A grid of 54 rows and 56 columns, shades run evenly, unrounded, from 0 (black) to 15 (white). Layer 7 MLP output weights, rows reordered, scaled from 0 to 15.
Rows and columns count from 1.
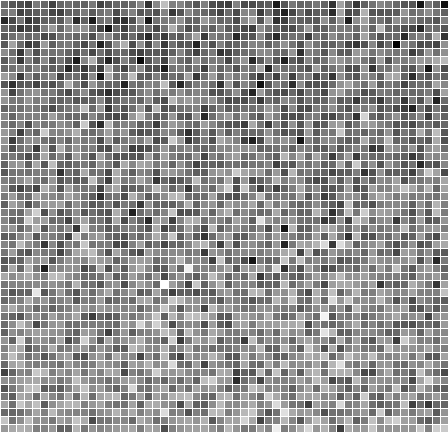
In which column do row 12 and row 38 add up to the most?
42
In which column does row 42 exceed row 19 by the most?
41
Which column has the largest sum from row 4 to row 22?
22
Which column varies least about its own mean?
49
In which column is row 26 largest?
44
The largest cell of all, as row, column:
36, 21
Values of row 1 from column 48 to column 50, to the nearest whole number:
8 7 6
